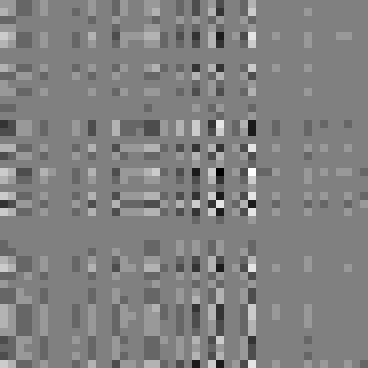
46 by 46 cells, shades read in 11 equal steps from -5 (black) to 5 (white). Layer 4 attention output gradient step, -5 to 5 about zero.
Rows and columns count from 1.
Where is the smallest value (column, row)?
28, 22
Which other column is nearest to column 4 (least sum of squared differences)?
3
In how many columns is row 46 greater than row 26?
16
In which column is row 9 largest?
32
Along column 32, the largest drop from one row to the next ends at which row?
26
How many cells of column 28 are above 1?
9
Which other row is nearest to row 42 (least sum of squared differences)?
1
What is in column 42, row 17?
0
